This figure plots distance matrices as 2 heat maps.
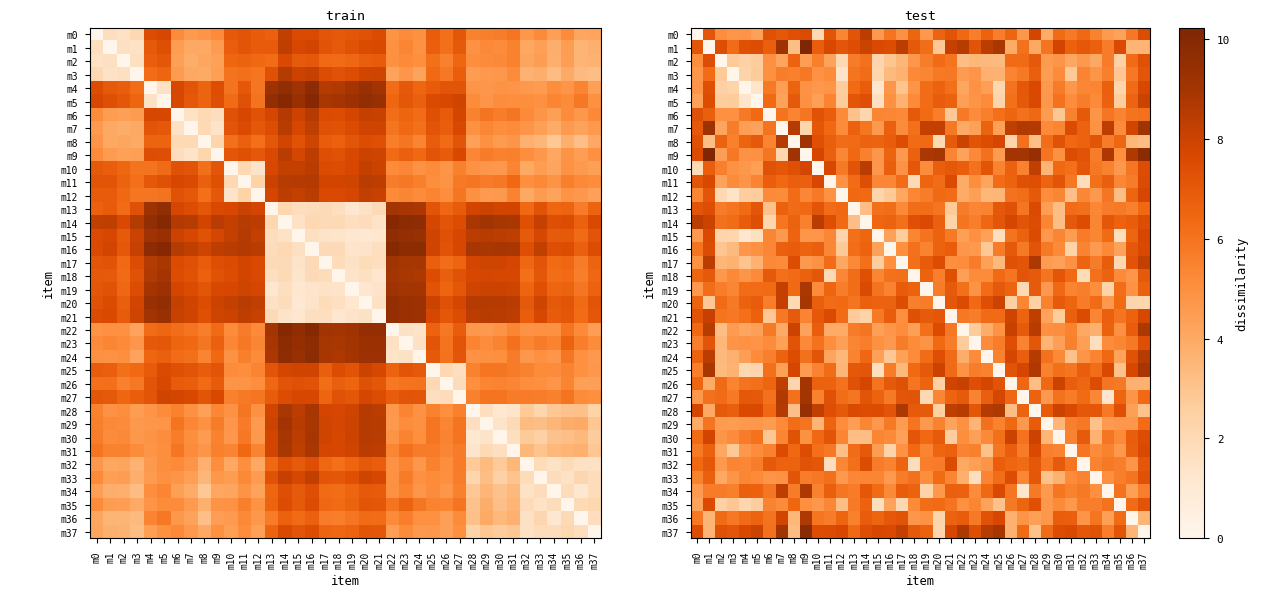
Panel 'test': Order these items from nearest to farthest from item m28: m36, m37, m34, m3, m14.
m37, m36, m34, m3, m14
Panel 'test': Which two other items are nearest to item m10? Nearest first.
m0, m29
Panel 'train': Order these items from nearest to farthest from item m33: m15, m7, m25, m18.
m7, m25, m18, m15
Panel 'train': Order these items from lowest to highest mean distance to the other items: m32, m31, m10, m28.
m32, m28, m31, m10
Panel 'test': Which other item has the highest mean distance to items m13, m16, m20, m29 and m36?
m9
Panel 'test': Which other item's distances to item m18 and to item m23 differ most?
m33
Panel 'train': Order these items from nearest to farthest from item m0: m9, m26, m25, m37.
m37, m9, m26, m25
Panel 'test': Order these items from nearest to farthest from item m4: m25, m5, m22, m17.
m5, m25, m17, m22
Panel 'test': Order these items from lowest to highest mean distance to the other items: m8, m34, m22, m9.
m22, m34, m8, m9
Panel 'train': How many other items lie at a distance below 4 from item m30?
9
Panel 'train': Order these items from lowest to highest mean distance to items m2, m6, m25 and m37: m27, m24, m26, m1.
m1, m26, m27, m24
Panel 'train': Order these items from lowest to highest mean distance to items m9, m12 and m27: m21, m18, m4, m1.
m1, m4, m18, m21
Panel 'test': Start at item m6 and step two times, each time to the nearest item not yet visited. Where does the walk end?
m21
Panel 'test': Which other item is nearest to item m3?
m12
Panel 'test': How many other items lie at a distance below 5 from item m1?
6
